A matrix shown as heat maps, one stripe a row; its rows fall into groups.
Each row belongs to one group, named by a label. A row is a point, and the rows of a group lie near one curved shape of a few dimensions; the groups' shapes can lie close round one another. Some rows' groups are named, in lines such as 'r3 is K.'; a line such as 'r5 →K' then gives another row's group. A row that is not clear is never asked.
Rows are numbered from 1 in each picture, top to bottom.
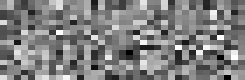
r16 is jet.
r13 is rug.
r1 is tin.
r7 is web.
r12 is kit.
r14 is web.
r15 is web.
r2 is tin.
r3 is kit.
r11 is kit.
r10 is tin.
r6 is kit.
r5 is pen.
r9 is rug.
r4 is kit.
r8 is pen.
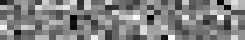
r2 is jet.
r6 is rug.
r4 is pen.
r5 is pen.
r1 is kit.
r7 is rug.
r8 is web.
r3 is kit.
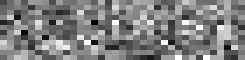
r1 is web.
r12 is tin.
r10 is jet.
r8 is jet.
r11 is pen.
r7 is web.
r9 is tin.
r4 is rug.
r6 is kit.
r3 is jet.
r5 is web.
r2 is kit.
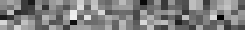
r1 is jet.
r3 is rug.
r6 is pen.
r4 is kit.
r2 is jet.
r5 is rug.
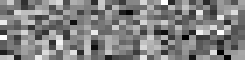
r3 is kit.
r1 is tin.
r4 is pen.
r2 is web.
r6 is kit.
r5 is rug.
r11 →kit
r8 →pen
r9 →web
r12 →jet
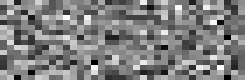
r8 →jet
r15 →jet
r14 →pen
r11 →pen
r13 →web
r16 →jet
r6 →pen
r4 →tin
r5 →kit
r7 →jet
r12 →kit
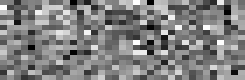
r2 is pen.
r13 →web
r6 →tin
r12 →pen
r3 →jet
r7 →tin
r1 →pen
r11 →pen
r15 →tin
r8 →web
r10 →jet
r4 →web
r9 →pen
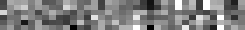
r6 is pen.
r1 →tin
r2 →tin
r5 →jet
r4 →pen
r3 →pen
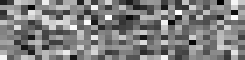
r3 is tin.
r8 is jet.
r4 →kit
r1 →kit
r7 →jet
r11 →jet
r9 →jet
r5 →tin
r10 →jet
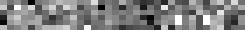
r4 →tin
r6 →tin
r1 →jet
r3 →pen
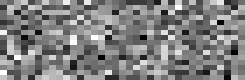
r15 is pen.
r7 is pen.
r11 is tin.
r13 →rug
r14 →pen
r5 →kit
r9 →rug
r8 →web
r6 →web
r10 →tin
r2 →tin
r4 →jet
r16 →jet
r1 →tin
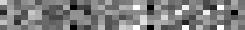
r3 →tin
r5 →rug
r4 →jet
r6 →pen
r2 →pen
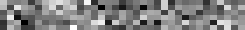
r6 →rug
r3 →web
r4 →rug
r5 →web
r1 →tin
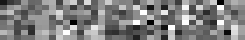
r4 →web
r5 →pen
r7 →jet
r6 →web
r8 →web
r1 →kit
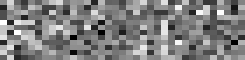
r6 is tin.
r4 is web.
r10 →jet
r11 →pen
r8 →rug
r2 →tin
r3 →pen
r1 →tin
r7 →rug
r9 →tin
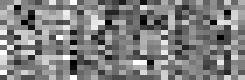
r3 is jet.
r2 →rug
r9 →rug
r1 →rug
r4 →jet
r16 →rug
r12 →jet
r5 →web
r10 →rug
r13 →pen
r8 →web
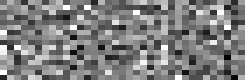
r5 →kit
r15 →pen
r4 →jet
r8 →pen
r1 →tin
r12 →jet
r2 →tin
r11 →rug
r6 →rug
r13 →jet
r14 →pen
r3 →pen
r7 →pen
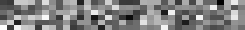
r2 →kit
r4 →kit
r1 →kit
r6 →rug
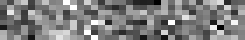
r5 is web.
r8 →jet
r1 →tin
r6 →kit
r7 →tin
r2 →rug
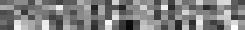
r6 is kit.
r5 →kit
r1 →kit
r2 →tin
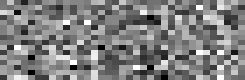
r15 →jet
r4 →tin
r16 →pen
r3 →rug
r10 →rug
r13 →rug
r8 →web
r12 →jet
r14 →pen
